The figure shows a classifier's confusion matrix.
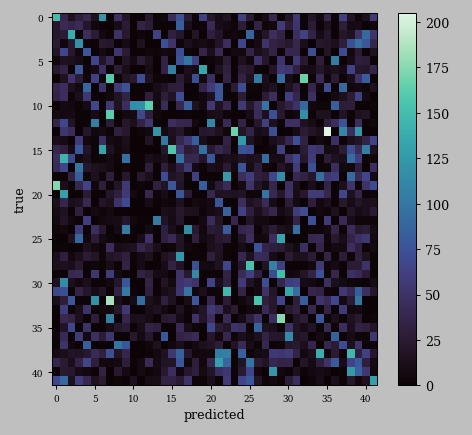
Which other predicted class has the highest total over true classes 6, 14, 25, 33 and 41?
3
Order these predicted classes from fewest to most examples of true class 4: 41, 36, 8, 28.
36, 41, 28, 8
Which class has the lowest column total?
10
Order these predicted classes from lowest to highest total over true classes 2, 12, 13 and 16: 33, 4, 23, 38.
4, 33, 38, 23
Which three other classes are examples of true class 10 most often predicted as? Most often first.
12, 11, 27
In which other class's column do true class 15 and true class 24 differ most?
6
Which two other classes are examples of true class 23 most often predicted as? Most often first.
13, 33
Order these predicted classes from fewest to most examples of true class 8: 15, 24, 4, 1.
15, 1, 24, 4
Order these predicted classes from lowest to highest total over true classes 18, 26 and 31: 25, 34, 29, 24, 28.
25, 24, 28, 29, 34
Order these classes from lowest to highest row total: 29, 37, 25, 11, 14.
11, 37, 25, 14, 29
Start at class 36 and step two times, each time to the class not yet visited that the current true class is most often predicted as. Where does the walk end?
1
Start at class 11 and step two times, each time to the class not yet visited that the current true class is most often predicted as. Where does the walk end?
32
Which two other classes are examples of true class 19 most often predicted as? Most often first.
0, 15
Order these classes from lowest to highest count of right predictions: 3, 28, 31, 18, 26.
18, 26, 31, 28, 3
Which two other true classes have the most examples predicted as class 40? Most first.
15, 2
